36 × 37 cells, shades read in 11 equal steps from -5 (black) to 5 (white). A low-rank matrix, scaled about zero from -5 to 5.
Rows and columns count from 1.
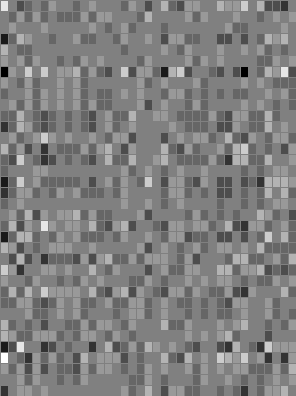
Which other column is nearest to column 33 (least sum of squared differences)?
25
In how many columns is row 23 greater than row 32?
18
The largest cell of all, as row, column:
33, 1
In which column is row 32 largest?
3
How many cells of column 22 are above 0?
11
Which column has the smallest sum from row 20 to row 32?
5
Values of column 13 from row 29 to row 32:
0 1 0 0
